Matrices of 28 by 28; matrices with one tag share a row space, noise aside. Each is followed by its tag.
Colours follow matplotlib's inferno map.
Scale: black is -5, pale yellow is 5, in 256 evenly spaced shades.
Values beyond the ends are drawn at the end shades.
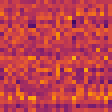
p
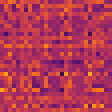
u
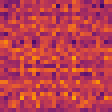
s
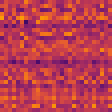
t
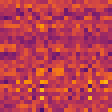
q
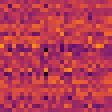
u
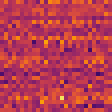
u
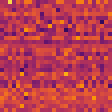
t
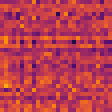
s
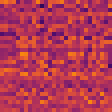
q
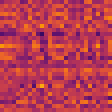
q
